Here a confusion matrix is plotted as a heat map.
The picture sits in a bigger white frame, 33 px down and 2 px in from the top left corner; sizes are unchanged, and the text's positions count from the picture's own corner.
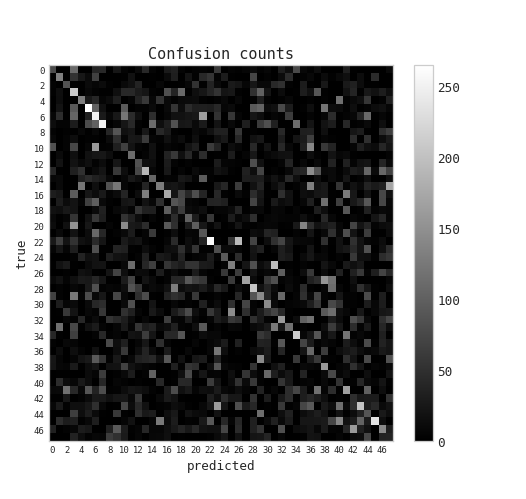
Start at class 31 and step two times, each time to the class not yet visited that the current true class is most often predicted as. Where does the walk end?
11
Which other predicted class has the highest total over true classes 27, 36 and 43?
23
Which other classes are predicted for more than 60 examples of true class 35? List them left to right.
8, 32, 44
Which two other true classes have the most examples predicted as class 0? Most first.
10, 29
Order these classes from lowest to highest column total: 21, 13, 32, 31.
31, 21, 13, 32
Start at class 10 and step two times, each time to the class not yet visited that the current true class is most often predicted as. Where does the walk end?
21
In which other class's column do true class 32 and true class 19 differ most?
36
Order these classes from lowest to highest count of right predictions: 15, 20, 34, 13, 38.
20, 15, 38, 13, 34
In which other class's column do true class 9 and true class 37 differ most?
29
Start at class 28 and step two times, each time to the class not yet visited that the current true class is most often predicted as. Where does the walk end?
38
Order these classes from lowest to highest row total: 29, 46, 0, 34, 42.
0, 42, 34, 46, 29
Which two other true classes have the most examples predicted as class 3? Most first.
20, 29
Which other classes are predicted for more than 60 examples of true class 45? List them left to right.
15, 22, 39, 40, 43
